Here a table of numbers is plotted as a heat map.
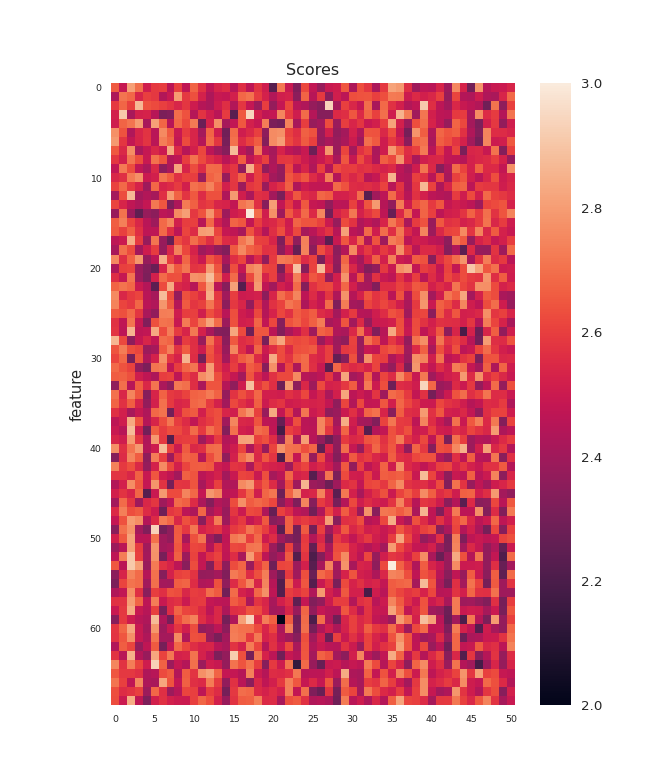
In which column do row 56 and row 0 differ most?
21
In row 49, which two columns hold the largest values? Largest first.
5, 2
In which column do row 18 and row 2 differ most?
3
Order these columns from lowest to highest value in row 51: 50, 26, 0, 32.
0, 32, 50, 26
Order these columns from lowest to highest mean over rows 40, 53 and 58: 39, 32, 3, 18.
32, 18, 39, 3
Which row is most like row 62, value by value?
58
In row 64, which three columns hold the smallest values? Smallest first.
23, 46, 26
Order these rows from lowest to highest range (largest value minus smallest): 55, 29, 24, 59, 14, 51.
29, 24, 51, 55, 14, 59
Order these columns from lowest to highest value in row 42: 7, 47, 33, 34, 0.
33, 47, 7, 34, 0
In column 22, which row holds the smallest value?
50
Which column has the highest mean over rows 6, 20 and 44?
17
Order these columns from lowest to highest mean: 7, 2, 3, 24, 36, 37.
37, 7, 3, 24, 36, 2
